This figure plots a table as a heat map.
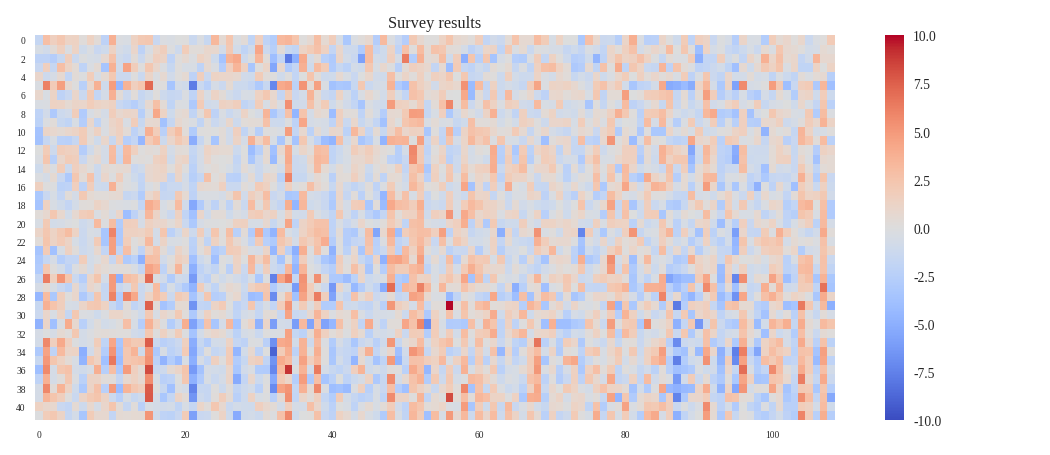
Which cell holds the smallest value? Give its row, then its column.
34, 32
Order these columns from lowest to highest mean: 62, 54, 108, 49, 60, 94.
108, 49, 94, 54, 60, 62
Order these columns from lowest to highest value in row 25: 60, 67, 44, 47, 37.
47, 67, 37, 44, 60
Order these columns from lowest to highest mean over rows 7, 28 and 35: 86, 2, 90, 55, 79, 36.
90, 86, 2, 79, 55, 36
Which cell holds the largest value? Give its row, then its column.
29, 56
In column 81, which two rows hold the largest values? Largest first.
21, 0
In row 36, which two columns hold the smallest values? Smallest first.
32, 21
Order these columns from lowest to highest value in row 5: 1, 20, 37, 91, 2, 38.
20, 37, 2, 91, 38, 1
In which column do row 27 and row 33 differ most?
15
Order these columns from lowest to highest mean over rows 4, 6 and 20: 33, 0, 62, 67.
33, 67, 0, 62
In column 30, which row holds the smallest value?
31
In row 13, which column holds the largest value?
51
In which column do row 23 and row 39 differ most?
56
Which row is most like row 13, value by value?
12
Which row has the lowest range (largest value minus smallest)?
4
